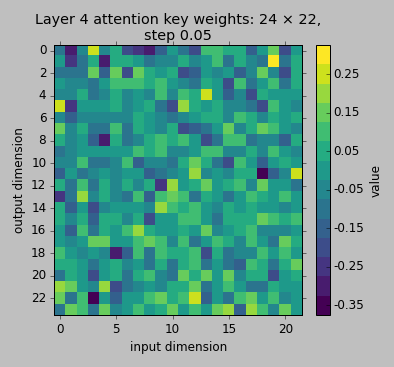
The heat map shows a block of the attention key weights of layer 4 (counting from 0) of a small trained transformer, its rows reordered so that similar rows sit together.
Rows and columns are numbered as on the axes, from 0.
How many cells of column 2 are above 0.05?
6
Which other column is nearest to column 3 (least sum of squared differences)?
14
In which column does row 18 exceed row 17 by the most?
12
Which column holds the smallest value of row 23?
16
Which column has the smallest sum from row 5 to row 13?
1
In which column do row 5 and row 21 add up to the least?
18
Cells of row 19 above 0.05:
3
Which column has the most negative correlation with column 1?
19
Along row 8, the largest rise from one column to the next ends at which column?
5
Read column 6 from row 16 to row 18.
0.1 0 -0.15
